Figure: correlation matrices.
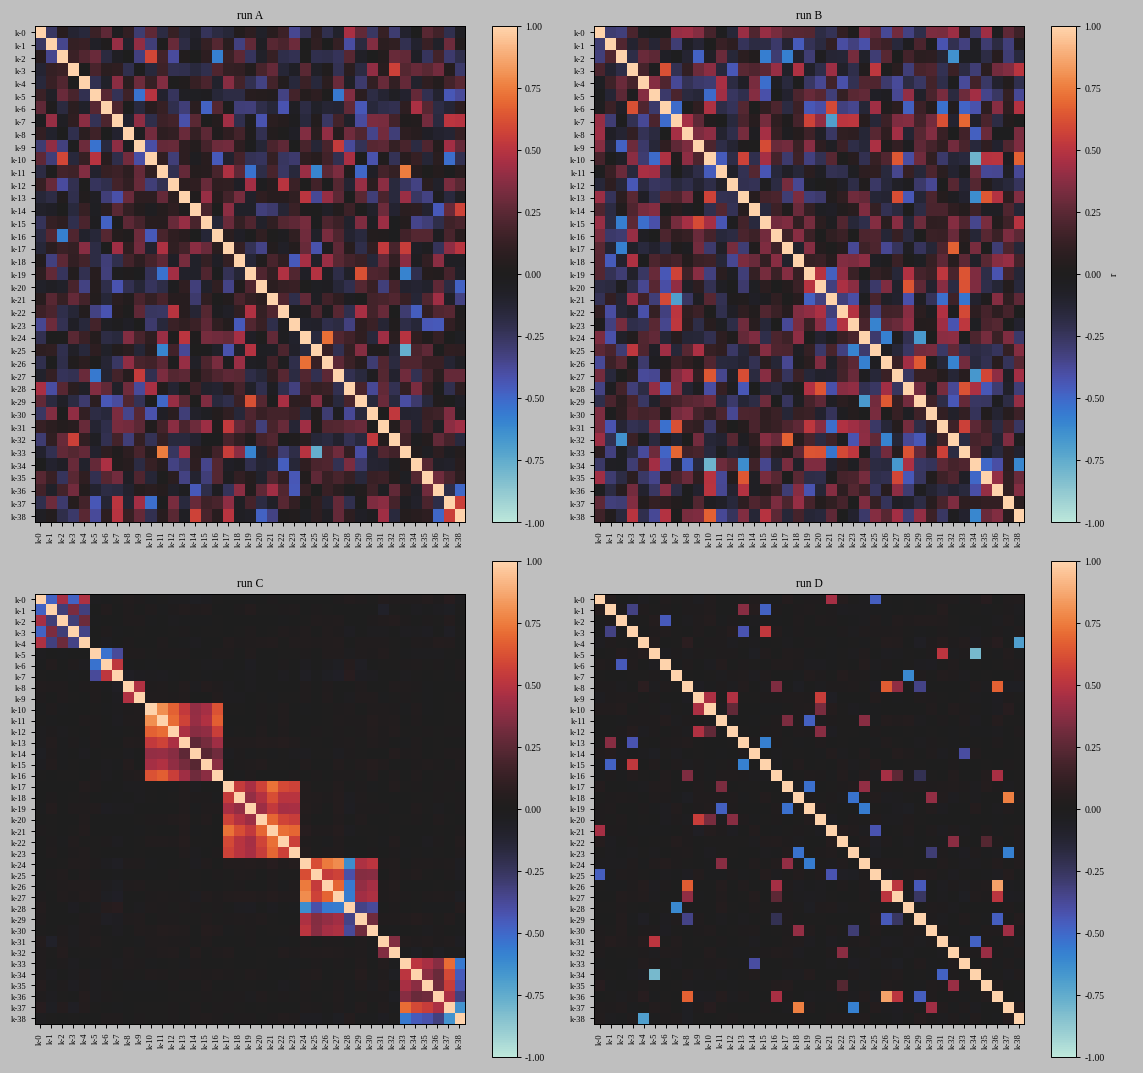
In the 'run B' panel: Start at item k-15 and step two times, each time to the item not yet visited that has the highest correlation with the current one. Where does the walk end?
k-25
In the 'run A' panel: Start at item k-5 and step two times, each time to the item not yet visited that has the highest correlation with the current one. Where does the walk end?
k-2
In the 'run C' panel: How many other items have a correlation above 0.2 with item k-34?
4
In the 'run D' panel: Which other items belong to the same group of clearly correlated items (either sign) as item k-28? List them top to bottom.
k-7
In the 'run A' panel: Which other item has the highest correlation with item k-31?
k-17
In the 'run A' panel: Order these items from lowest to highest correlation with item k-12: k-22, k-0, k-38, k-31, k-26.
k-26, k-0, k-38, k-31, k-22
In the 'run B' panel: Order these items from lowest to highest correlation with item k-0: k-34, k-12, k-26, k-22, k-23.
k-26, k-34, k-12, k-23, k-22
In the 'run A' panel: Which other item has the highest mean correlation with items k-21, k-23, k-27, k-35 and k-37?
k-9
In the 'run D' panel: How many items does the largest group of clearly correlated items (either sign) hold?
6
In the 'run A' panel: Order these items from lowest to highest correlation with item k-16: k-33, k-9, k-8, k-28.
k-28, k-8, k-33, k-9
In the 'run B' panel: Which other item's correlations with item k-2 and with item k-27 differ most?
k-15
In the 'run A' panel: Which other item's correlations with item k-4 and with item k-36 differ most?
k-38
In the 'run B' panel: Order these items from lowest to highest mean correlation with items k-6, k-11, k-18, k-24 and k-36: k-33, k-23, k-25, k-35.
k-33, k-25, k-23, k-35
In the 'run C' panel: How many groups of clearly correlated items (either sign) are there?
8
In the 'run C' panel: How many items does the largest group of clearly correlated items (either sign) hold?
7
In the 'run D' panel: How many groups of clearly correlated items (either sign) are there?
12
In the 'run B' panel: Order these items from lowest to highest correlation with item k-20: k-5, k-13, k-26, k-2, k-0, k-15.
k-13, k-0, k-2, k-15, k-5, k-26
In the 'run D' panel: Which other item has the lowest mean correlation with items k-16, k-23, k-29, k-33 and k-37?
k-14
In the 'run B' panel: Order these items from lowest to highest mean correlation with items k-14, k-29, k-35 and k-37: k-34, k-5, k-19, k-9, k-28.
k-34, k-28, k-5, k-19, k-9
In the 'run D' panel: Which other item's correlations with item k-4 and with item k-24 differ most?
k-38
